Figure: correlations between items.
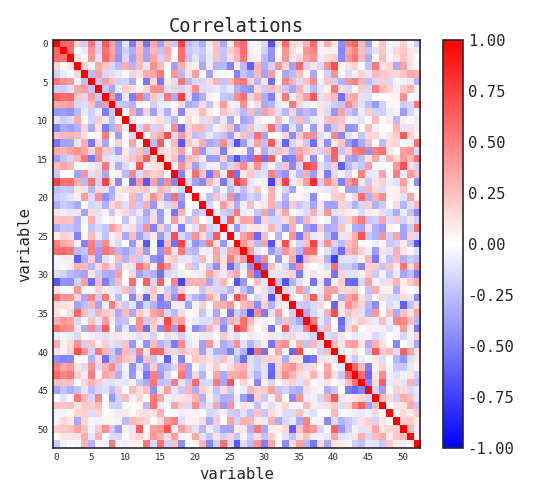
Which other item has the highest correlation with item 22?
26
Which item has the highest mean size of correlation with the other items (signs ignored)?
18
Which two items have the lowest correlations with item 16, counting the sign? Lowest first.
41, 34
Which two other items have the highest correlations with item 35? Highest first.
40, 3
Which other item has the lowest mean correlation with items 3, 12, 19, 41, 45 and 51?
34
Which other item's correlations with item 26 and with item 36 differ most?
17
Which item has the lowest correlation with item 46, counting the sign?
28
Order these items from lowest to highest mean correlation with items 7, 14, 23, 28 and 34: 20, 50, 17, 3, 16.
3, 50, 20, 16, 17
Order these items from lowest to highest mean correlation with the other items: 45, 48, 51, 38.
45, 38, 48, 51
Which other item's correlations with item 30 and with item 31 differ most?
15
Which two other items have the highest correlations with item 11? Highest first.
31, 17
